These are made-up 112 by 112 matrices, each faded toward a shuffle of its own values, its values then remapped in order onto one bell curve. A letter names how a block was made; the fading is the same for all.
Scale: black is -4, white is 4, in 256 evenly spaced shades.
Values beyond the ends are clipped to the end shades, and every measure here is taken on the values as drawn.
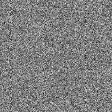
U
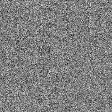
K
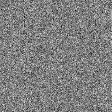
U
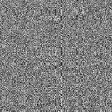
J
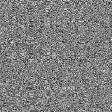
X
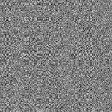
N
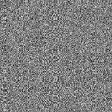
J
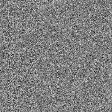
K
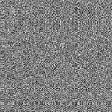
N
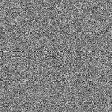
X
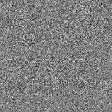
X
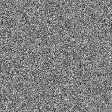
K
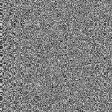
J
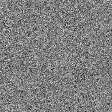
K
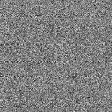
X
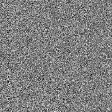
K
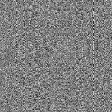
J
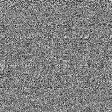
X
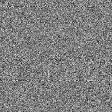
X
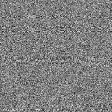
X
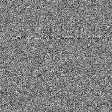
X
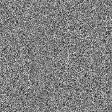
K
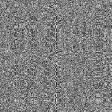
J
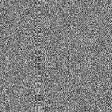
J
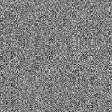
J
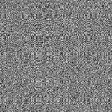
N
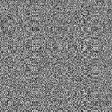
N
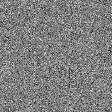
U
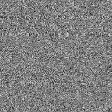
X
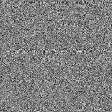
X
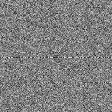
X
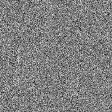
K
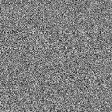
X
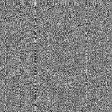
J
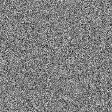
K
